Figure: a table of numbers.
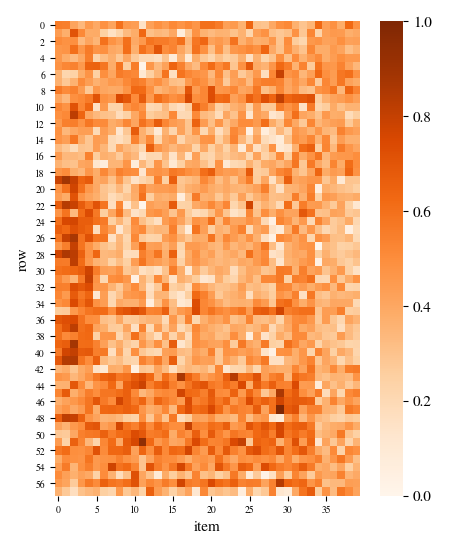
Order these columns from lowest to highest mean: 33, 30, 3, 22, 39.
39, 22, 30, 33, 3
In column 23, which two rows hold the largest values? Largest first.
43, 51
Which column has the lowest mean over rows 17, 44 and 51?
34
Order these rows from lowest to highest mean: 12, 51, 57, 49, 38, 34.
57, 38, 34, 12, 51, 49
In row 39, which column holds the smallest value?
16
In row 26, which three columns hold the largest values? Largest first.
2, 1, 4
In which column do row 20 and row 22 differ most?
11
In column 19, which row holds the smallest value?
31
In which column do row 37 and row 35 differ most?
10
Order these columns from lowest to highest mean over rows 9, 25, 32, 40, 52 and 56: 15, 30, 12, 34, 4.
12, 34, 15, 30, 4
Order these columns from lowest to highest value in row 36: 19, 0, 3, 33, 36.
36, 19, 33, 3, 0
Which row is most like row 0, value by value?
18
